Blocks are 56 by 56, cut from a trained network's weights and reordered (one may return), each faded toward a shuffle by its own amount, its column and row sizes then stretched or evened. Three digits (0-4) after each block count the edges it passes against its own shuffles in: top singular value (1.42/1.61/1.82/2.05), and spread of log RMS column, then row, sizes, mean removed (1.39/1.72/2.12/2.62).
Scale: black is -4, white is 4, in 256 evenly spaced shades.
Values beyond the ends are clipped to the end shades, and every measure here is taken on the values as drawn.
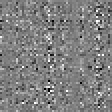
1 4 3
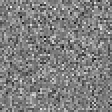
0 2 0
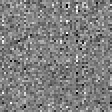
0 3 1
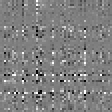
4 4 4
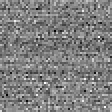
2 0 1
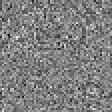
1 1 1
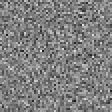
2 0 1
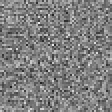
2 1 0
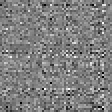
3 3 3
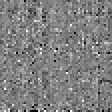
1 1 2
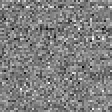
0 1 2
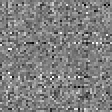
2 1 3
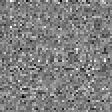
1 1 3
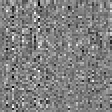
3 4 0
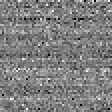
2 0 3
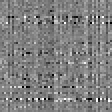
4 0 4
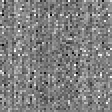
2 0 2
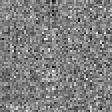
2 2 2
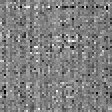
3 1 3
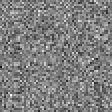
2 0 0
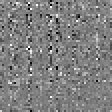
1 4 3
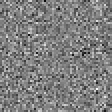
3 2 1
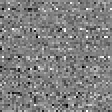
0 1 4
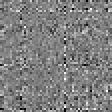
2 3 3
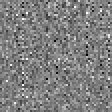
0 3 0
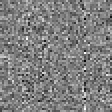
2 3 0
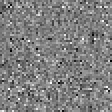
0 1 2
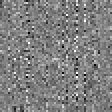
3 4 0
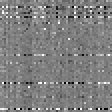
4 0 4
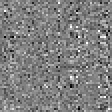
2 3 2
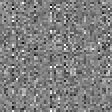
4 4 1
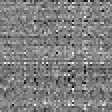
4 3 2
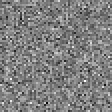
0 0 0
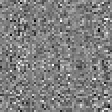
2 4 1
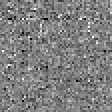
1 2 2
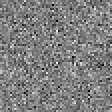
1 1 0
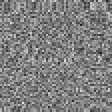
4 0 0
